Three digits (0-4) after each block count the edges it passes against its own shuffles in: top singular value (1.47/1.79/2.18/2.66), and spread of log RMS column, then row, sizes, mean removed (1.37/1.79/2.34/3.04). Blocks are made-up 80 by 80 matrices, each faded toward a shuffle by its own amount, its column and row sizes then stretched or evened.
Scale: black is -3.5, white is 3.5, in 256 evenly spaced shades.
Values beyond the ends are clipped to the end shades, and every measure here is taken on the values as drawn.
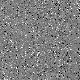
0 2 0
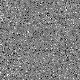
0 1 1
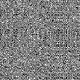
3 1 0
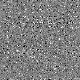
0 1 3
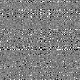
3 2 4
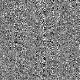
0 4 0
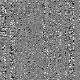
0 4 0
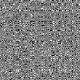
3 2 3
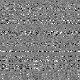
3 0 4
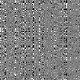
4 4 2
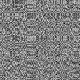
4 0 0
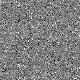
0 2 0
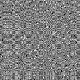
4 0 0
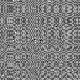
4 1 0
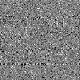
2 0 2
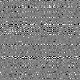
4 1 4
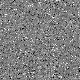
0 0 1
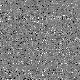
1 0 2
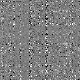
0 4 3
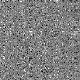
2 2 1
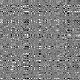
4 3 4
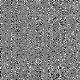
2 3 1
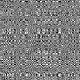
4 2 4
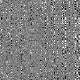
3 4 1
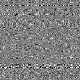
2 0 4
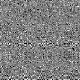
3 1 3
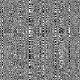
4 4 1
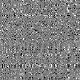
3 2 3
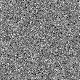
0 0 0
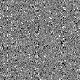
2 2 0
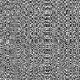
4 4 0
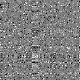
3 1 2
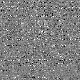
1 0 3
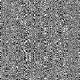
3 4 0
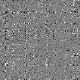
1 3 3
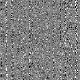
2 4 0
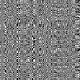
4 4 0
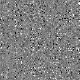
0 3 2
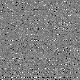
1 1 3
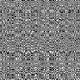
4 2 4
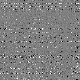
1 2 4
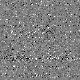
0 1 3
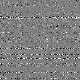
1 1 4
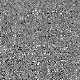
0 1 3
